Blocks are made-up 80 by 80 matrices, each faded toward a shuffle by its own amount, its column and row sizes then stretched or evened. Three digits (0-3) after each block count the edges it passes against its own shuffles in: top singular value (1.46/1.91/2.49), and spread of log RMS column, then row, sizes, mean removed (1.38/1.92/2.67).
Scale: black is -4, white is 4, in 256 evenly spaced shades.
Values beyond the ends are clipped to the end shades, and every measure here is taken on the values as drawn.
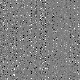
1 3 0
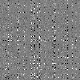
1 3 2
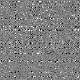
2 2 3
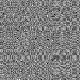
3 0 0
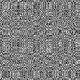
3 2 0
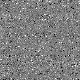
0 0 2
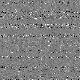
0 0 3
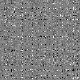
0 3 3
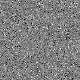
0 1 0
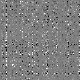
2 3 2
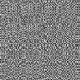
3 2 2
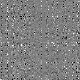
1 3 2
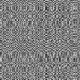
3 3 2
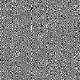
2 3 2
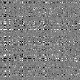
3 2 3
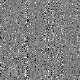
2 3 0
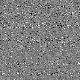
1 0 2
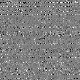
2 1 3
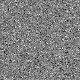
0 1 0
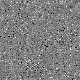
1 0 0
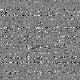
1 2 3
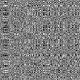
3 2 2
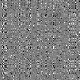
3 3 1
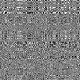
3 1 3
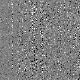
0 3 0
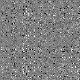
0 3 2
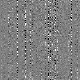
1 3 1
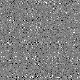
1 1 2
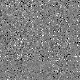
1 2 2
